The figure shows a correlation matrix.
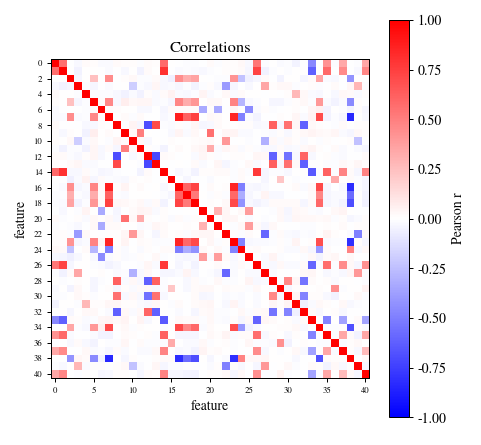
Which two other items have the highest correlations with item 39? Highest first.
27, 3
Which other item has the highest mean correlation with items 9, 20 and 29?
11
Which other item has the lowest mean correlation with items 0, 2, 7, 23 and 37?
38
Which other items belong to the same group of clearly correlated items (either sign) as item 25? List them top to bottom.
6, 19, 21
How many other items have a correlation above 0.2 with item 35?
6
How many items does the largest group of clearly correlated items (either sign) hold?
10
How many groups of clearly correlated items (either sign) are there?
8
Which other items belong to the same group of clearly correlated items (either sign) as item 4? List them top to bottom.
31
